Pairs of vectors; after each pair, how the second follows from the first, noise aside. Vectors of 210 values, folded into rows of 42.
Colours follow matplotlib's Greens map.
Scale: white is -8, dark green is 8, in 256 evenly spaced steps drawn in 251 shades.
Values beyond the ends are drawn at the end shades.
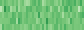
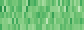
sign-scrambled.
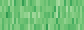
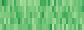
wrapped around.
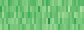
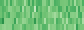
reversed, negated.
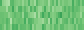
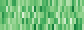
reversed, negated, scaled up.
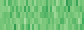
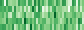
negated, scaled up.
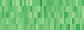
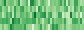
wrapped around, scaled up.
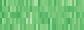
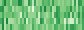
wrapped around, scaled up.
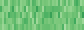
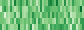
wrapped around, scaled up.
